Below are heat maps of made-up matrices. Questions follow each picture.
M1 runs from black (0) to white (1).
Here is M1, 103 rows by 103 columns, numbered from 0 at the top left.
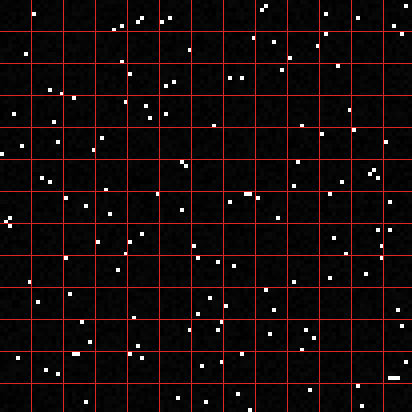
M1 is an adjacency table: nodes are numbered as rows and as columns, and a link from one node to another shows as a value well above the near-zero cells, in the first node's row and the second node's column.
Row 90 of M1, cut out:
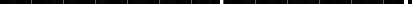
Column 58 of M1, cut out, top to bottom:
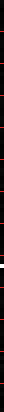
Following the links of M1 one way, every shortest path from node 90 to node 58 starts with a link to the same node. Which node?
node 55
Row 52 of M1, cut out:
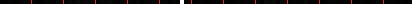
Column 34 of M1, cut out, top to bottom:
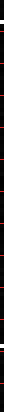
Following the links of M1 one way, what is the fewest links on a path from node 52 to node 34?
7
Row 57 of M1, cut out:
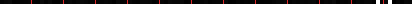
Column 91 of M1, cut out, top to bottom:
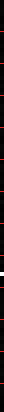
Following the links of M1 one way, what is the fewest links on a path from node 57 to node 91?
4
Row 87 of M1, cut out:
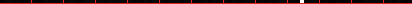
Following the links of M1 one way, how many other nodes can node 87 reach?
9
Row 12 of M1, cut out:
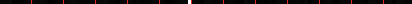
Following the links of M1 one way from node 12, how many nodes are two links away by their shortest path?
1
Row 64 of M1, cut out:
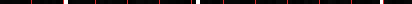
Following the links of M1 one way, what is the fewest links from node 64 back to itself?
2
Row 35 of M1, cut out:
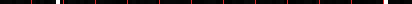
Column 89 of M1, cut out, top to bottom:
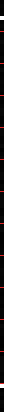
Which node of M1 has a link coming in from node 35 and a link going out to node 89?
node 96
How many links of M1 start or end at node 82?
5
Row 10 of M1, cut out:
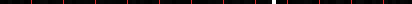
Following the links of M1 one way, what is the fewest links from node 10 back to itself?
8
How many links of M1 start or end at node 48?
5
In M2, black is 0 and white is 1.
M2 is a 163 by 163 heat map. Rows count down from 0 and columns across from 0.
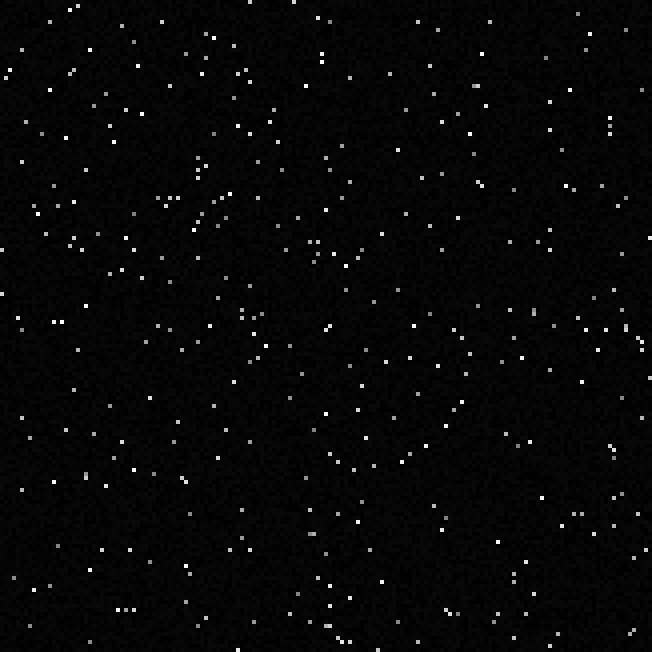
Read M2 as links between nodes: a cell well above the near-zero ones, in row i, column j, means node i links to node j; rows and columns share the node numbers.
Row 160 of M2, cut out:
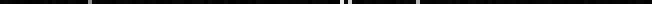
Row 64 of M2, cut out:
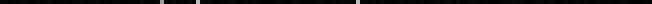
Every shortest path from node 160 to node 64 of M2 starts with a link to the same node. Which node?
node 85
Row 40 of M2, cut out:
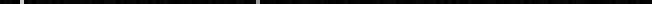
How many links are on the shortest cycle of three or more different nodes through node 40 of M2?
6
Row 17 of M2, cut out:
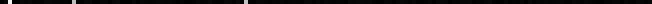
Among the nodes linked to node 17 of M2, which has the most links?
node 18
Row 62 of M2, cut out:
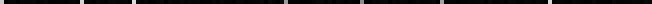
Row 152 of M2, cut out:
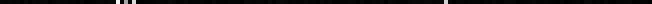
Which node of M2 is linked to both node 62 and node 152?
node 33
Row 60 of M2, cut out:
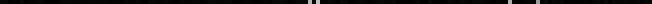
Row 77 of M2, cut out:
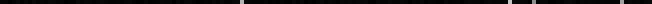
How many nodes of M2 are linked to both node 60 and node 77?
1
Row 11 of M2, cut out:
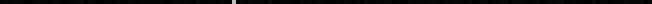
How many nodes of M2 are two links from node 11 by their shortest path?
2
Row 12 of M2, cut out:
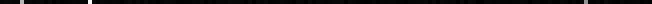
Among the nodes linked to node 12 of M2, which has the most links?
node 5
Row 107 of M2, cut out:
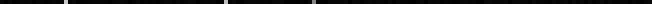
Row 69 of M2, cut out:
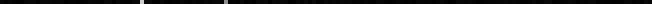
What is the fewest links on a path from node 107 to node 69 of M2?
2
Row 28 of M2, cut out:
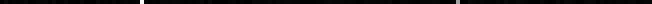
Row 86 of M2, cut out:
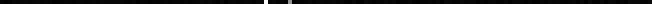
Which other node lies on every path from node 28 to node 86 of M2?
node 72
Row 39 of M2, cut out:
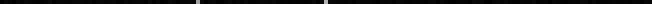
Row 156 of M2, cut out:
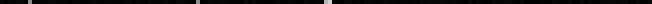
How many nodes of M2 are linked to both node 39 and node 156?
2
